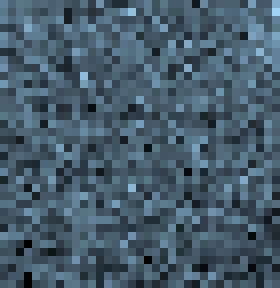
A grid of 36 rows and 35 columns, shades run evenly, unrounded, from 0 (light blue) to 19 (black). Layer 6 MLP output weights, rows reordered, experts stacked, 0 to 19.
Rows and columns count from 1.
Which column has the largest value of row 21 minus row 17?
11
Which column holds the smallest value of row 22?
32
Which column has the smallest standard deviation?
2
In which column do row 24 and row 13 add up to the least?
17
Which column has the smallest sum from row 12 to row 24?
25
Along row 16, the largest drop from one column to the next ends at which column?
7
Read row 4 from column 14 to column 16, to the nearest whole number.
11 7 11
